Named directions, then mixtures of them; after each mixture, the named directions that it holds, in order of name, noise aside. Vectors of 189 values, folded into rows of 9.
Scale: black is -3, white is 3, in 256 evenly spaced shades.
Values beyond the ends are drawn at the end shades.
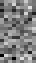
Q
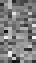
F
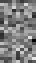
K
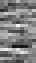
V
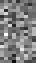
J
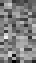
F, J.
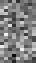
J.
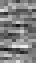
V.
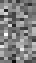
J.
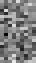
J.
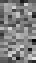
F, K.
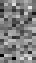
Q.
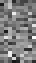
F.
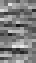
V.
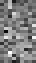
F.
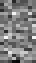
F, V.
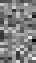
K.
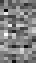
J, V.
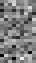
Q.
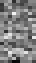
F, V.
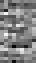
J, V.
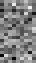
Q.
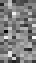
F.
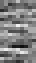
V.
